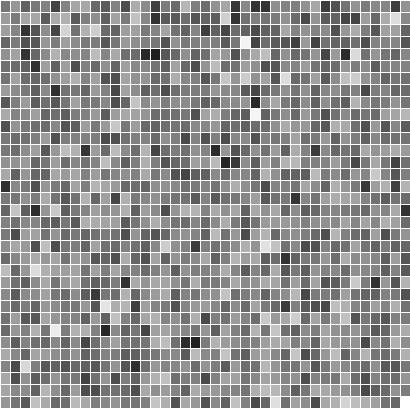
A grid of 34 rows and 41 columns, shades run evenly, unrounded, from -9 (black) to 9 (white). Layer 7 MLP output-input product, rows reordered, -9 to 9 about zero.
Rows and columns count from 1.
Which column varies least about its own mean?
18
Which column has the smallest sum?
37
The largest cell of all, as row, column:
34, 41
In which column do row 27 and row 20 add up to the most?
27
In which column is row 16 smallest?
1
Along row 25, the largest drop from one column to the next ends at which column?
31
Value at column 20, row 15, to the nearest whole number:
-2
